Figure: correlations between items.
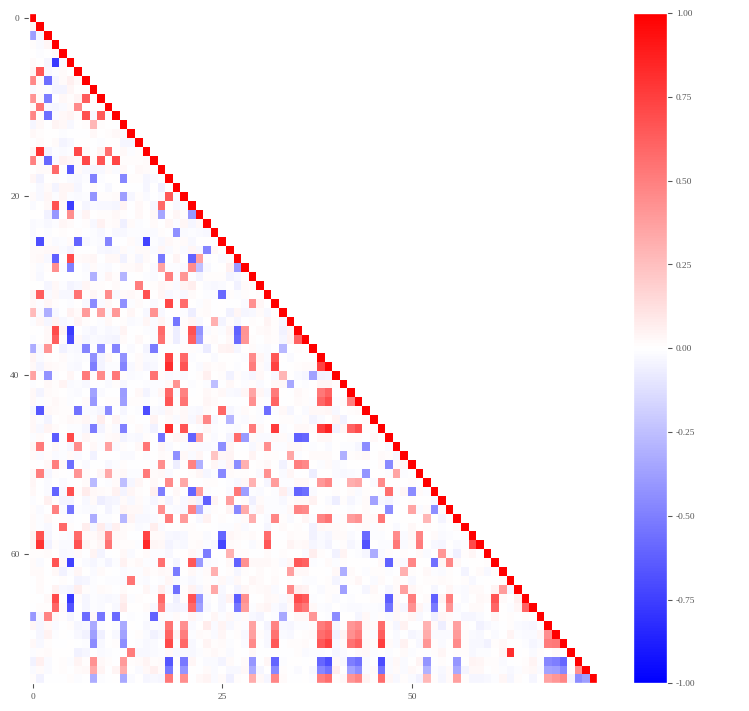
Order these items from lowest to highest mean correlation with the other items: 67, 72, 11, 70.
72, 67, 11, 70
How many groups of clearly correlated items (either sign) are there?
9
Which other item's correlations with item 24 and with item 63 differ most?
71
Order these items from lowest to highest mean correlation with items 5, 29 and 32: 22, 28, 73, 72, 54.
72, 73, 28, 54, 22
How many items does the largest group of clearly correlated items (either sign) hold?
19
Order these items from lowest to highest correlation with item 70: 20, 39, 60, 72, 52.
72, 60, 52, 20, 39
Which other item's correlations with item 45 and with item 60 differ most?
23
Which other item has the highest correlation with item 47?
5
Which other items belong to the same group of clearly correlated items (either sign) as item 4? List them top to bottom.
57
